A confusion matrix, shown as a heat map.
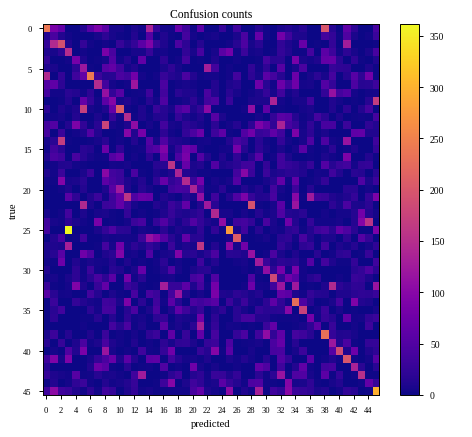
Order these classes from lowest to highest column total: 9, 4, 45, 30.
4, 30, 9, 45
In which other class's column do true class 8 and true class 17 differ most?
39
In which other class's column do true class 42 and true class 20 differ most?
10
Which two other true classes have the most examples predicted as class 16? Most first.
32, 15
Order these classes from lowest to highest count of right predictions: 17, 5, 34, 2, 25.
5, 17, 2, 34, 25
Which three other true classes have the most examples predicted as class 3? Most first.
25, 27, 41
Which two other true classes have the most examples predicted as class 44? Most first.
24, 6
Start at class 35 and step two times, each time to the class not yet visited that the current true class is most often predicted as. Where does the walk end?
18
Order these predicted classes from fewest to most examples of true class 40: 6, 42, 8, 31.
6, 31, 42, 8
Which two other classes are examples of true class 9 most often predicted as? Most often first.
45, 31
